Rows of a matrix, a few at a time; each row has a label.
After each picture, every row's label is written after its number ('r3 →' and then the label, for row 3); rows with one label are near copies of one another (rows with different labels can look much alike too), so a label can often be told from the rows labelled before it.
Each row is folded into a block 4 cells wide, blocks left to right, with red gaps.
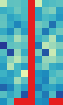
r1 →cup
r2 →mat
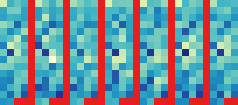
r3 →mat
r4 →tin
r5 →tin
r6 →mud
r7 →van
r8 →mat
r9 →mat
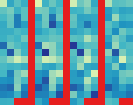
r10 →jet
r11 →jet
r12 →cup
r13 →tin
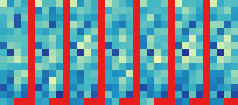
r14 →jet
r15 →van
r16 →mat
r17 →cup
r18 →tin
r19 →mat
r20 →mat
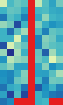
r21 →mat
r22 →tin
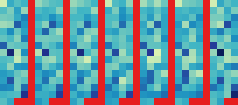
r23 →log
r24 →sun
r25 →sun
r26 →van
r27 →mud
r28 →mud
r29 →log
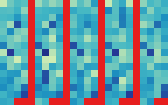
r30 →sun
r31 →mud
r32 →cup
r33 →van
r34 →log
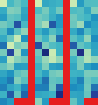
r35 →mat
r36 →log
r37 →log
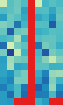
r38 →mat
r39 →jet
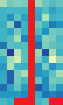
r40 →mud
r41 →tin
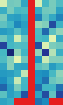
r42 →cup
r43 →mat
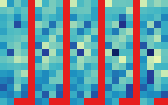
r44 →jet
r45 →mat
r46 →mat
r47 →sun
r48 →mud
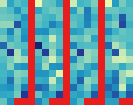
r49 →log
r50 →cup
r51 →van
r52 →jet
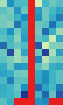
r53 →log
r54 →mat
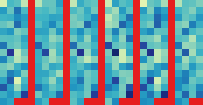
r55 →van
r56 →cup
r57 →log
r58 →log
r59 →van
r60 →mat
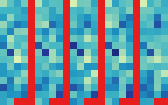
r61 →tin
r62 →log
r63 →cup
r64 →log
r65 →jet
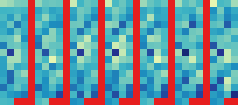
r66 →mud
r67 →tin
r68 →mat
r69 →mat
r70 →tin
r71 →sun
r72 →van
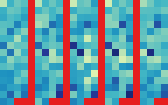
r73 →mat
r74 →log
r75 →cup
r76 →log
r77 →sun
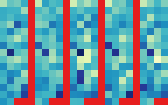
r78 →sun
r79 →log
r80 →mud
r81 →cup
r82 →tin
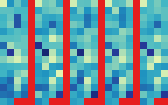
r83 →jet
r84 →cup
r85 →van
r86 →van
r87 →cup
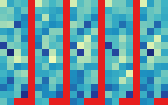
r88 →log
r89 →tin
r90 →mat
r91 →cup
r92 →mat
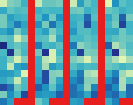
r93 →cup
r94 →mud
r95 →jet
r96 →jet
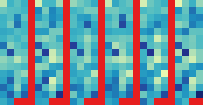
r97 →jet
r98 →van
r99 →cup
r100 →jet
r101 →cup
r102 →van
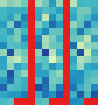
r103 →mud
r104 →tin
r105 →mat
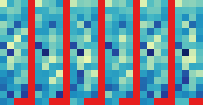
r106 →mat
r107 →cup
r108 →mud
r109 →cup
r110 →mat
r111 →mud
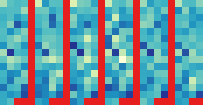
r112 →sun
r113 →jet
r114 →cup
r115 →tin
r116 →log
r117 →van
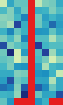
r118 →log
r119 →cup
